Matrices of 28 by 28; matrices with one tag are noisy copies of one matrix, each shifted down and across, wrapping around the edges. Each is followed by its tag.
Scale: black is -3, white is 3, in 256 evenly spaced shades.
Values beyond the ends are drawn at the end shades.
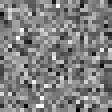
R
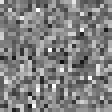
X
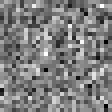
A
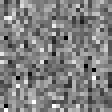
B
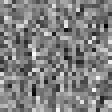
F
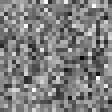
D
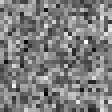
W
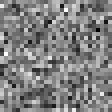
W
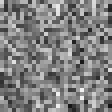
A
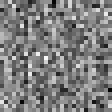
R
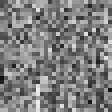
A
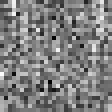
A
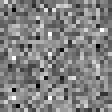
W
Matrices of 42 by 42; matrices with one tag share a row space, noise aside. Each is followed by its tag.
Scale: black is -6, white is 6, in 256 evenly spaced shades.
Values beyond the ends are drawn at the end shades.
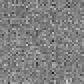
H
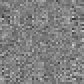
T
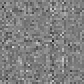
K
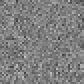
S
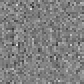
S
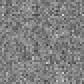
K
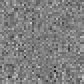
S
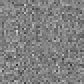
S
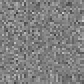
S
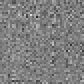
H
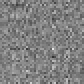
H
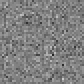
K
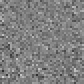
T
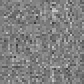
H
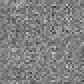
H
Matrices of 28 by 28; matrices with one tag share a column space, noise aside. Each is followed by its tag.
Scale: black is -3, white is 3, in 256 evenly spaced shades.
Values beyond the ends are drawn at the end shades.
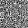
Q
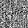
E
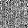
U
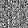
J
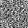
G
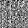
J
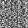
Q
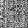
G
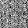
Q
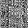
E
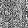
E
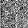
U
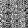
G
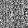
Q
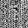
G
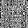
E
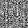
Q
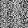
Q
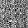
G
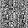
E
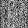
U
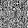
J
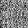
J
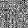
G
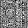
U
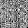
G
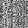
U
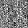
E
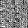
G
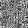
J
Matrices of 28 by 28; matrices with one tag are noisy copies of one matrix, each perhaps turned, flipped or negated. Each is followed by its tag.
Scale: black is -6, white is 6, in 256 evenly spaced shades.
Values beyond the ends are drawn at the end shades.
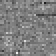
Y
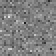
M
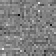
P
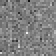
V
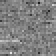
Y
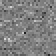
M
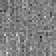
P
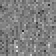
M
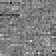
Y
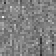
Y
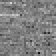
Y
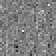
M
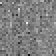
V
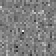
M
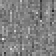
Y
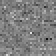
M
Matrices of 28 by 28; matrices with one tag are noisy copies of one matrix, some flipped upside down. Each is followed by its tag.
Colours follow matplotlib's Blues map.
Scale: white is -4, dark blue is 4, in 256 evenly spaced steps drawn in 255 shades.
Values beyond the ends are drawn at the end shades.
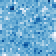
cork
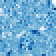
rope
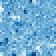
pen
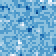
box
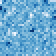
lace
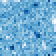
cork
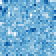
lace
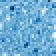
cork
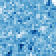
rope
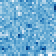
box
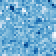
cork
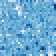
box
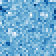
lace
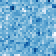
cork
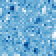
cork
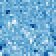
lace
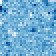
lace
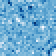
rope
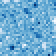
cork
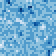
rope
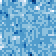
pen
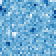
lace
